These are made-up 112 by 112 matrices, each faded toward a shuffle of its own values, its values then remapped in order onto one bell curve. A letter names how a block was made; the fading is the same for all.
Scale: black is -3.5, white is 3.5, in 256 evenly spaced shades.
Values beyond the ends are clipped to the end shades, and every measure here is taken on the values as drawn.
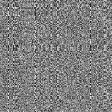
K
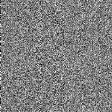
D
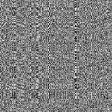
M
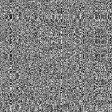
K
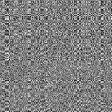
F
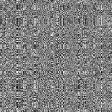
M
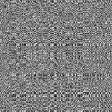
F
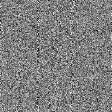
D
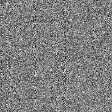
D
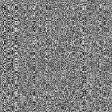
K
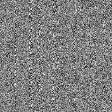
D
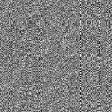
K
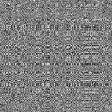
F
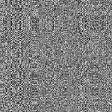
K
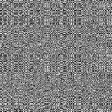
F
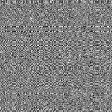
F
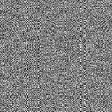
M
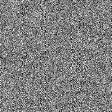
D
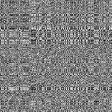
F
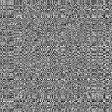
F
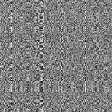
M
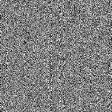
D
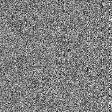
D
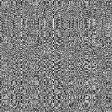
M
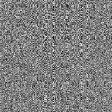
K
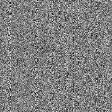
D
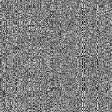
K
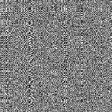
K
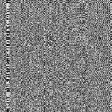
M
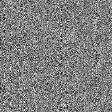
D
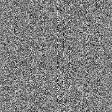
D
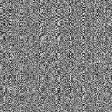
K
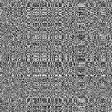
F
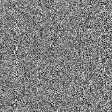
D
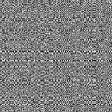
F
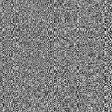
M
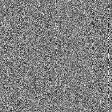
D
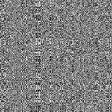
K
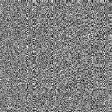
K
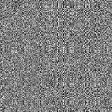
K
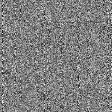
D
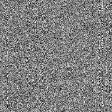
D
